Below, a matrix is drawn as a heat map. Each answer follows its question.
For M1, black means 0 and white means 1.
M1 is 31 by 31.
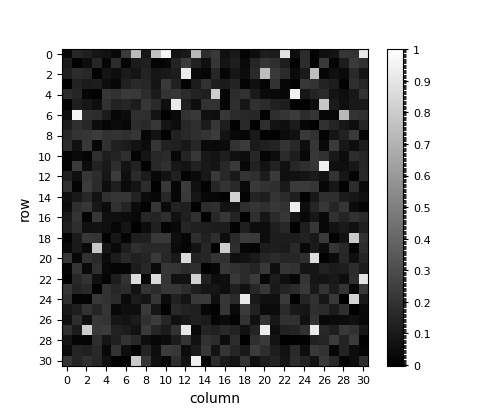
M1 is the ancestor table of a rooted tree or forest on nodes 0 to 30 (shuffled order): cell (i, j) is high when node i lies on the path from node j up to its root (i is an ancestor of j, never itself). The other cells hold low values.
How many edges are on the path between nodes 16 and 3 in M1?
2
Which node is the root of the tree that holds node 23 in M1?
4
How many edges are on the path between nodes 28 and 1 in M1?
2
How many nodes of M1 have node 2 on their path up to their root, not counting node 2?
3
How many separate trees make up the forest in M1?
10
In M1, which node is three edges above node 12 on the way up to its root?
27
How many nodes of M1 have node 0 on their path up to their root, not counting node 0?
6
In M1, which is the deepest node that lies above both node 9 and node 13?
22
